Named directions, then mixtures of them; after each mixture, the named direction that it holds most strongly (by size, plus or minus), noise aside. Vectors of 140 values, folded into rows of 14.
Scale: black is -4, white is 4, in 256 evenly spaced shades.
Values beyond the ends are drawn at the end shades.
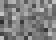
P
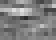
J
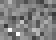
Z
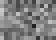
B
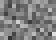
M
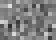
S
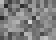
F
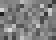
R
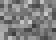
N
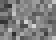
S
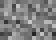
M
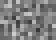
S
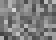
P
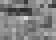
J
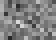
M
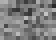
J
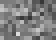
Z
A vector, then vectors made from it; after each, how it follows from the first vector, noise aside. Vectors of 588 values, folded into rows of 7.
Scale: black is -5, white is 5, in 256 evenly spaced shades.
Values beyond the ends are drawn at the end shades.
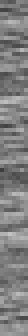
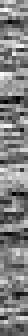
negated, scaled up.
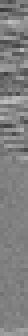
partly zeroed.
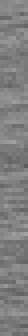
reversed, shrunk.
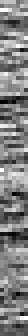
negated, scaled up.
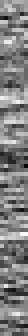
reversed, scaled up.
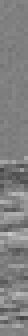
partly zeroed.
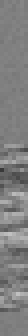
partly zeroed.
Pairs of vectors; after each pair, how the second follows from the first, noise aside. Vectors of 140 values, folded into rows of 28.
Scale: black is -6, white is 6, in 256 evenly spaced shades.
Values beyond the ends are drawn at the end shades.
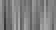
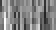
negated, scaled up.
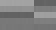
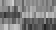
reversed, negated, scaled up.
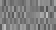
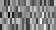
reversed, negated, scaled up.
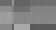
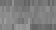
shrunk.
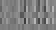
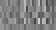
negated.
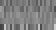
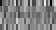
reversed, negated, scaled up.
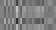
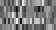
negated, scaled up.
